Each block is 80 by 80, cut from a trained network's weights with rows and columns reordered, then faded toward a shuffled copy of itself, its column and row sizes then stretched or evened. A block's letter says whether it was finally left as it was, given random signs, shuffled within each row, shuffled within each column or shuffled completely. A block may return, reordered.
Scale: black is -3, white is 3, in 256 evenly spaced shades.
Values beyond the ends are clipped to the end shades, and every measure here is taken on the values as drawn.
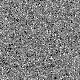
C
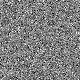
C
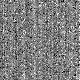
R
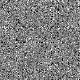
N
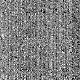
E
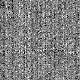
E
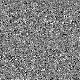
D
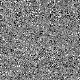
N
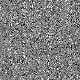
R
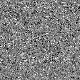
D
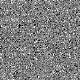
N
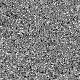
C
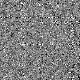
N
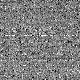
D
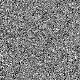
R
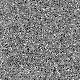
C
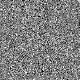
N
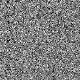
N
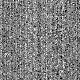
R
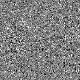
N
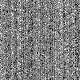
R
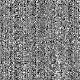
E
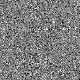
N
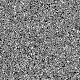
C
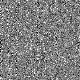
R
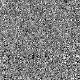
N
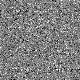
D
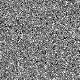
R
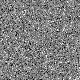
C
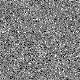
D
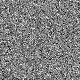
C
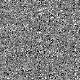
N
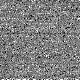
D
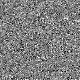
D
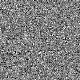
D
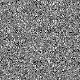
N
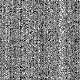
E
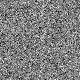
C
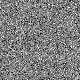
C
